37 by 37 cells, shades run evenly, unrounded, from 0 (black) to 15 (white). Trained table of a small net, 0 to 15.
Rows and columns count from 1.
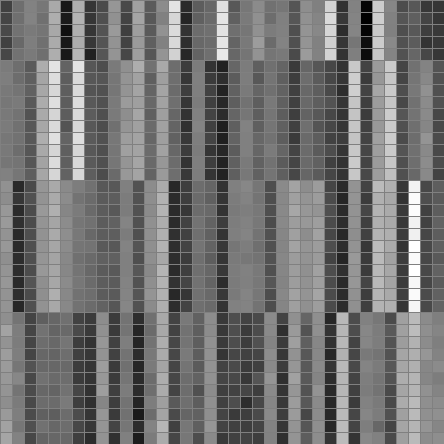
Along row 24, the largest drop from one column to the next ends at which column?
36
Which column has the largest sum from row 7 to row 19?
5
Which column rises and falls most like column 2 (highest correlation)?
23
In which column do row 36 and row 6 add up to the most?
14
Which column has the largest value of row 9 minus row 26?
7
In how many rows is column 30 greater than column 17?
26
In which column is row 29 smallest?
12
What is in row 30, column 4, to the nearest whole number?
6
